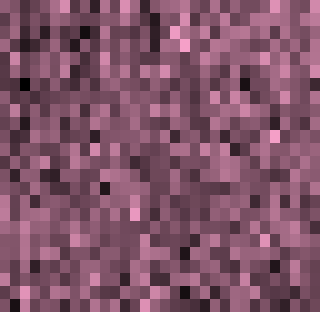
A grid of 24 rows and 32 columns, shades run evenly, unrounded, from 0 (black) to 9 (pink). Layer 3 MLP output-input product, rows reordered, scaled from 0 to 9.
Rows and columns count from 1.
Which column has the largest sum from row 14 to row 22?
30
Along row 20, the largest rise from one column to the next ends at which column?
20
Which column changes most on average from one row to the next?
28
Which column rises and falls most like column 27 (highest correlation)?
31
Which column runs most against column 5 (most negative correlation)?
18
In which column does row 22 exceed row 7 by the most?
25
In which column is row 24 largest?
15
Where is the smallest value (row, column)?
7, 3
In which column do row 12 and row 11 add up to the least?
2
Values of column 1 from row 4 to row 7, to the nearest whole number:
6 3 3 3
